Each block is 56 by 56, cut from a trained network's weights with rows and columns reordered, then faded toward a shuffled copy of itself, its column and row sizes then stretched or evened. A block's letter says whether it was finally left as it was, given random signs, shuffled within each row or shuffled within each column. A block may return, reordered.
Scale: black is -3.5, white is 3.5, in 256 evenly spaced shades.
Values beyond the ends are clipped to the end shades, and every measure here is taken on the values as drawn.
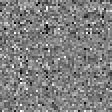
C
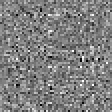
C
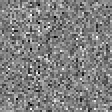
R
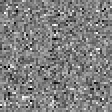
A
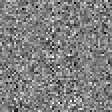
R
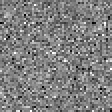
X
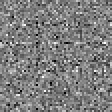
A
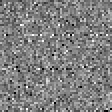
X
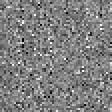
R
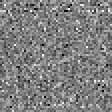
X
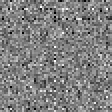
A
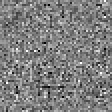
A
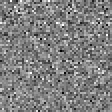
X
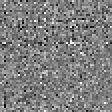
A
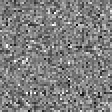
A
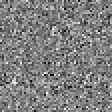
X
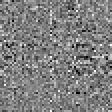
C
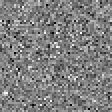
X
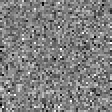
R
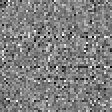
C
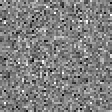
R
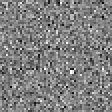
C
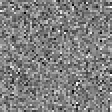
R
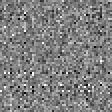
A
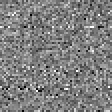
X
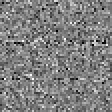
X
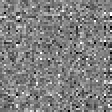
C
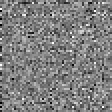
A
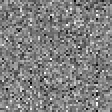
R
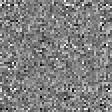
A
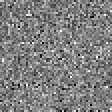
X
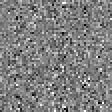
R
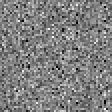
R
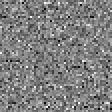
X
